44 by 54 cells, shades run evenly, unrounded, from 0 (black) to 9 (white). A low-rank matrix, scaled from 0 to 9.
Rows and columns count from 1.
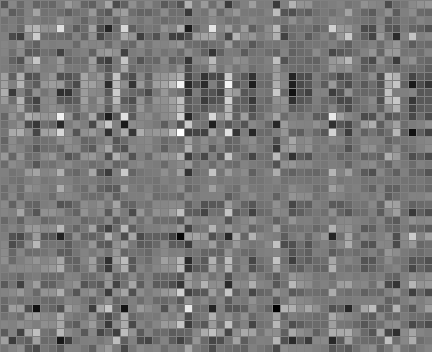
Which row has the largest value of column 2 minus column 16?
39
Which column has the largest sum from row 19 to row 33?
35
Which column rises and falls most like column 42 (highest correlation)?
8
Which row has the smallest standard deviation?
23
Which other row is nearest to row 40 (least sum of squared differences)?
29
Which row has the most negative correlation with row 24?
7
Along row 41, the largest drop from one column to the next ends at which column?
24
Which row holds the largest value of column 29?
11
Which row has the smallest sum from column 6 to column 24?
30
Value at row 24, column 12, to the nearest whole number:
5
